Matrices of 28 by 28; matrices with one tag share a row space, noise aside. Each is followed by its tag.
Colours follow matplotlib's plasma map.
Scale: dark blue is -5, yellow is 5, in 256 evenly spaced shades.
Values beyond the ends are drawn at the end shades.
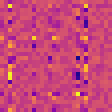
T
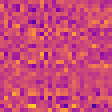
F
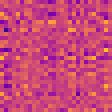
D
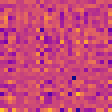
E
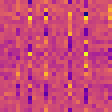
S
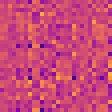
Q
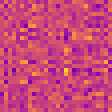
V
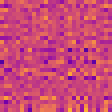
D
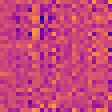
Q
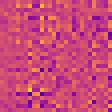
Q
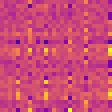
S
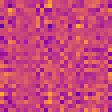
E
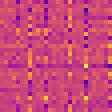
S
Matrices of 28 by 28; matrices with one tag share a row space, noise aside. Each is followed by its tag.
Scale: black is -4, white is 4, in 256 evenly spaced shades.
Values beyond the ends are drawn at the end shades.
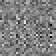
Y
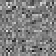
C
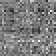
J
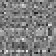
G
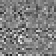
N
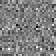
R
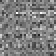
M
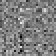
N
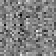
N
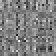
Y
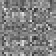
G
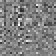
N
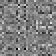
Y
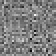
G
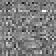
C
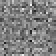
G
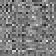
C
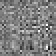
J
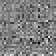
J
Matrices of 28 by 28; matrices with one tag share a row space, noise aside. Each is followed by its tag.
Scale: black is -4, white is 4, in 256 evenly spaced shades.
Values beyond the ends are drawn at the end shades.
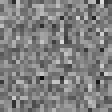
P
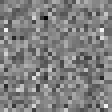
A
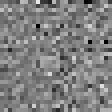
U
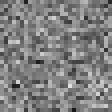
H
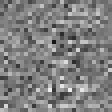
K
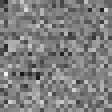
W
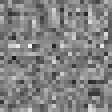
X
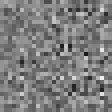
U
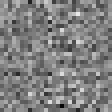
K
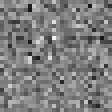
X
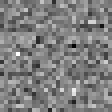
X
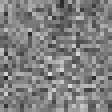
K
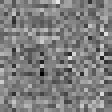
P
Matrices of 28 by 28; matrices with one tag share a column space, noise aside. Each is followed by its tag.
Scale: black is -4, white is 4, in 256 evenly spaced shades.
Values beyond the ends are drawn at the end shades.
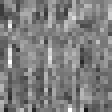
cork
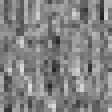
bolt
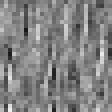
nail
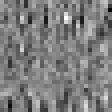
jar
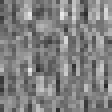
bolt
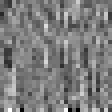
cork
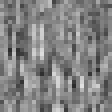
nail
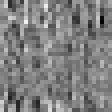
jar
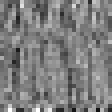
cork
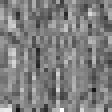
cork
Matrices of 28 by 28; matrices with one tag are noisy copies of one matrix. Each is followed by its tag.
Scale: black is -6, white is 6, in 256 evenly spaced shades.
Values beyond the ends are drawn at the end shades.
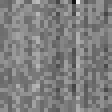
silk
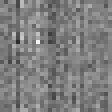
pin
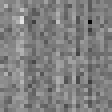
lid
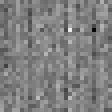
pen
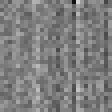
silk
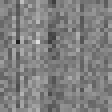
pin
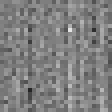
pen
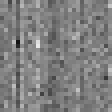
pin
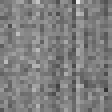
silk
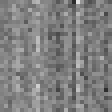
silk
